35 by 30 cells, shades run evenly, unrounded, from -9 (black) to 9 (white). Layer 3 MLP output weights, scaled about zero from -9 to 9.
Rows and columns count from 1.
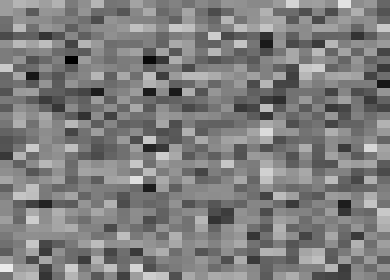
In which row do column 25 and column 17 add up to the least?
6
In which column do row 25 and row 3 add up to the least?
25
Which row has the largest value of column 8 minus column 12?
8
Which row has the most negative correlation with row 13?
16
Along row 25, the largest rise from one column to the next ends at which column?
22
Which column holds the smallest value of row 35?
4
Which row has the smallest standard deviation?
3
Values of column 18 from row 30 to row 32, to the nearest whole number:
1 2 1
